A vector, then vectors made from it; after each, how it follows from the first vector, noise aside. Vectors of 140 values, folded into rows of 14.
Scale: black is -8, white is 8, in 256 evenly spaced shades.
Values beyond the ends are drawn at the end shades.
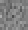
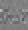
wrapped around, negated, partly zeroed.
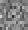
scaled up.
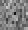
reversed, scaled up.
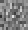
negated, scaled up.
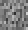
reversed, scaled up.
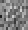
negated, scaled up.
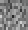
scaled up.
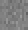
reversed, negated, shrunk.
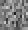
reversed, scaled up.
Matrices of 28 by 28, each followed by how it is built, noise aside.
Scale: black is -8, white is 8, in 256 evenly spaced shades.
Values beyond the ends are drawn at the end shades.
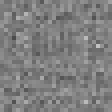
low rank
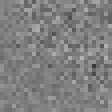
upper triangular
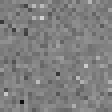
sparse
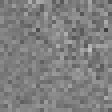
upper triangular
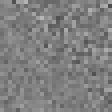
upper triangular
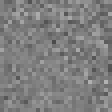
upper triangular
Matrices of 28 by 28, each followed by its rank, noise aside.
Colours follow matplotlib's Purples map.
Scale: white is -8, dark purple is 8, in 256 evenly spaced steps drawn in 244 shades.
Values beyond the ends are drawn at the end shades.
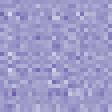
four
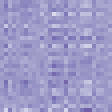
two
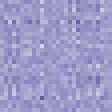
three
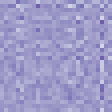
two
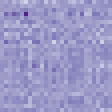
four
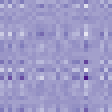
one
